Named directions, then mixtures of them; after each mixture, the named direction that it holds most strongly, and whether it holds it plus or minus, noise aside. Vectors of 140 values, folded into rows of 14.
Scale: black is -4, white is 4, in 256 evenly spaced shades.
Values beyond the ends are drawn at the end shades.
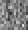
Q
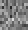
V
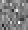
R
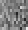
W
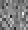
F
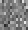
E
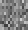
E, plus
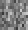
Q, minus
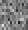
R, minus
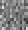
W, plus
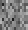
V, minus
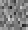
V, plus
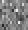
R, plus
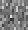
F, minus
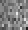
W, minus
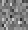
R, plus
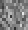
F, plus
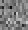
V, plus
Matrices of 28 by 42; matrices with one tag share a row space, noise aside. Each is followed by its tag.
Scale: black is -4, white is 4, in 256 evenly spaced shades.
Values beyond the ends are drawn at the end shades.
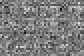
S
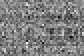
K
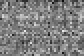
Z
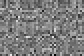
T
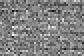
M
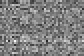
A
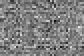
T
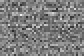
M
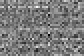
Z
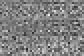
Z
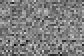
M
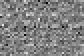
S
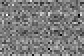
Z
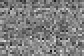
T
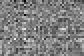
S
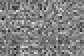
A
